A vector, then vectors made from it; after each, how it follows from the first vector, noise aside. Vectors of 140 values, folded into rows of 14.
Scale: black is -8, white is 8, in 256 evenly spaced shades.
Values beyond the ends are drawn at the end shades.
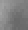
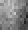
reversed, negated, scaled up.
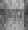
wrapped around, negated, scaled up.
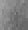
copied.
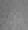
negated, shrunk.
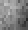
reversed, negated, scaled up.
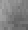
copied.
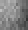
reversed, negated, scaled up.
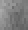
copied.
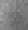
copied.
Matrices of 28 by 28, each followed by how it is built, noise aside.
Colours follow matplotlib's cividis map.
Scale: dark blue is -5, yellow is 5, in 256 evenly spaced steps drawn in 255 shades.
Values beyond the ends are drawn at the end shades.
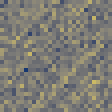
Hankel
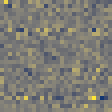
uneven rows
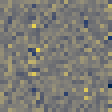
uneven columns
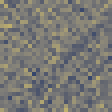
Hankel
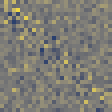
banded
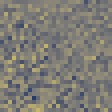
lower triangular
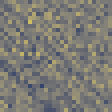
Toeplitz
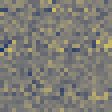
uneven rows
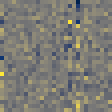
uneven columns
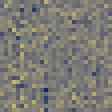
uneven columns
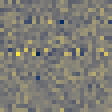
uneven rows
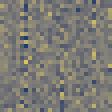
uneven columns
